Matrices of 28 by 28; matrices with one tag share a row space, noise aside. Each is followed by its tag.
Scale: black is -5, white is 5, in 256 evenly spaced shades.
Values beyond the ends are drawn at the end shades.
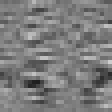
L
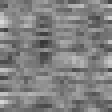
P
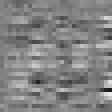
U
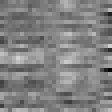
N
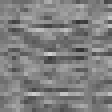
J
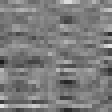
N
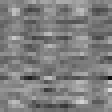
J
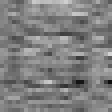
J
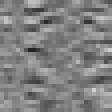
L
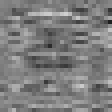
J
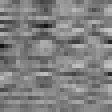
P
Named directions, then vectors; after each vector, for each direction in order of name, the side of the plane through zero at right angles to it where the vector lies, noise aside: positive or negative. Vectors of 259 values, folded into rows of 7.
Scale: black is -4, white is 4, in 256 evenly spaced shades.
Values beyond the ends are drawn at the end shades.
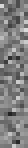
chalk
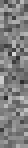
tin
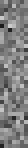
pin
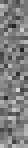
positive, negative, positive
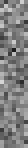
negative, negative, positive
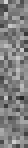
negative, positive, negative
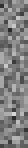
negative, positive, positive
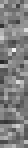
positive, positive, negative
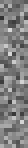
positive, negative, negative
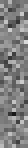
positive, negative, negative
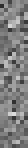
negative, positive, positive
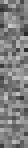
negative, positive, negative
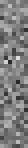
negative, negative, negative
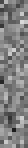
positive, positive, negative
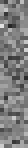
positive, negative, positive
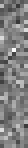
positive, positive, negative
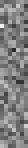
negative, negative, positive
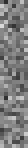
positive, negative, positive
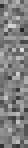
negative, positive, negative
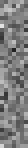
negative, negative, positive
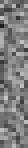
positive, positive, negative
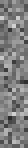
negative, positive, positive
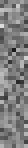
negative, negative, positive
